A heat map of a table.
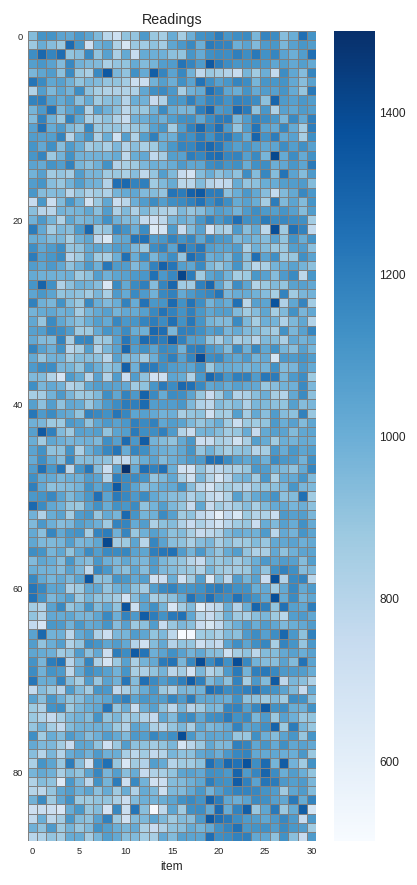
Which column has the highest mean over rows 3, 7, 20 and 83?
19
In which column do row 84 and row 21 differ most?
0
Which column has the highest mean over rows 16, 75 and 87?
22
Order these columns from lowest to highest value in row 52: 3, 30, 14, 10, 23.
23, 30, 3, 14, 10
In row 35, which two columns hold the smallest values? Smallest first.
26, 8
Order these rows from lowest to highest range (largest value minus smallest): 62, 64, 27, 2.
64, 2, 27, 62
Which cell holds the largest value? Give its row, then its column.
47, 10
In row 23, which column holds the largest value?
16
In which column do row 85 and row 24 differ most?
10
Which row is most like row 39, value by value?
63
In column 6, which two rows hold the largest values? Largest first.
59, 21
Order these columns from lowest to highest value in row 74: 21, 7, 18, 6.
6, 18, 7, 21
